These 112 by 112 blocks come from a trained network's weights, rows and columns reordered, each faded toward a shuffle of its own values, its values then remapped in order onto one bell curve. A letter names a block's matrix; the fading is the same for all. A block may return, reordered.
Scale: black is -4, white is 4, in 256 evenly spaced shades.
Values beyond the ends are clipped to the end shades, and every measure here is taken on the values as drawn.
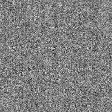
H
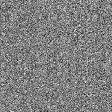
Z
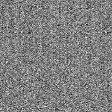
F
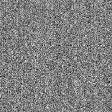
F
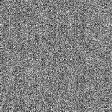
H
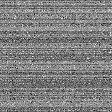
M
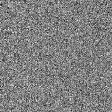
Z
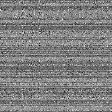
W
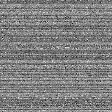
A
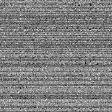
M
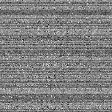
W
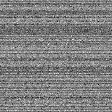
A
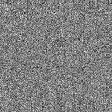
Z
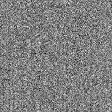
H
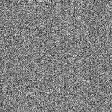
H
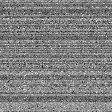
M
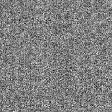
H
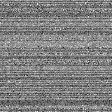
M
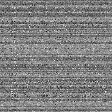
W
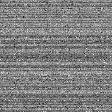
W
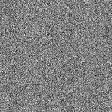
Z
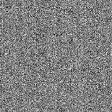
H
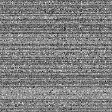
W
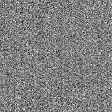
H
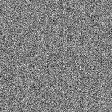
Z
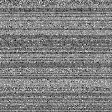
M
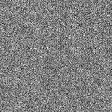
Z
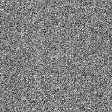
H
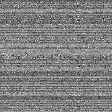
M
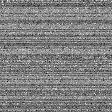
M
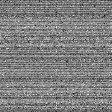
M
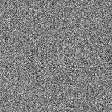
Z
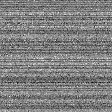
A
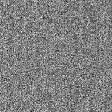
H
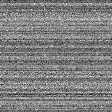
A
